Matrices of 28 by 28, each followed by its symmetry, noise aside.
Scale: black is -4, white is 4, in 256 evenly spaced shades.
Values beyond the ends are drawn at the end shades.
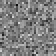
no symmetry.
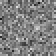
mirrored top to bottom.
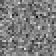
mirrored top to bottom.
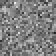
no symmetry.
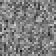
same after a half turn.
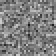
no symmetry.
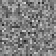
antisymmetric.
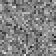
no symmetry.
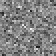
same after a half turn.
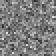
same after a half turn.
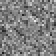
antisymmetric.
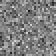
symmetric across the other diagonal.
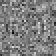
mirrored top to bottom.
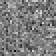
no symmetry.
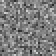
same after a half turn.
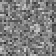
mirrored top to bottom.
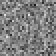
mirrored top to bottom.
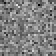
mirrored top to bottom.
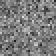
symmetric across the other diagonal.
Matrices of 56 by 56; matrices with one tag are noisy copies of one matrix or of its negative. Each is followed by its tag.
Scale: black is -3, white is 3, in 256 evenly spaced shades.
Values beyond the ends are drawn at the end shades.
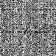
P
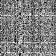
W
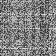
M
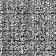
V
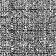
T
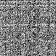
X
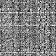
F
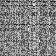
X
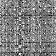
W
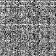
X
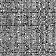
F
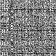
T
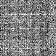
M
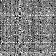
W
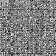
T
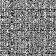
T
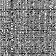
T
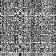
W
